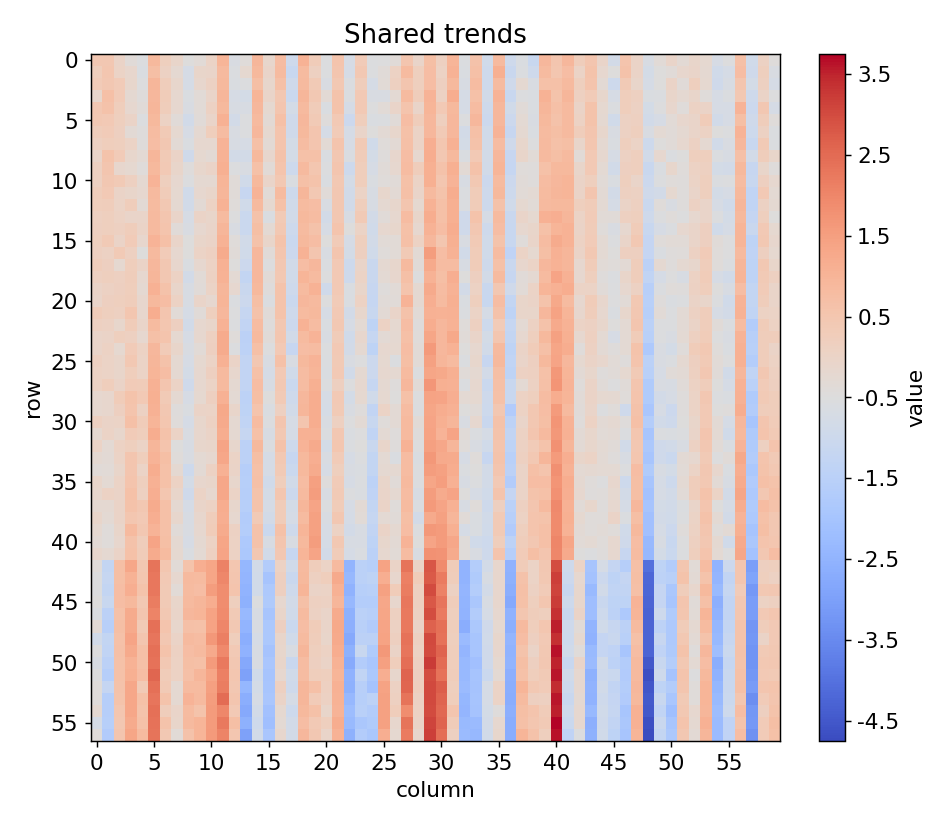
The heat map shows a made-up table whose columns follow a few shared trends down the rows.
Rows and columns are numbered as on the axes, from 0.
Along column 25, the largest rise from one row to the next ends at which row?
42
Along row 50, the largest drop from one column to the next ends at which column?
48
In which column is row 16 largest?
29
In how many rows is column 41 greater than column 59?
42
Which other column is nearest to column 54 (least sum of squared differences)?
32
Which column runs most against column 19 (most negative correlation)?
28
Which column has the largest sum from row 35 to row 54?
40
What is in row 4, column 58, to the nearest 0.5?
0.5
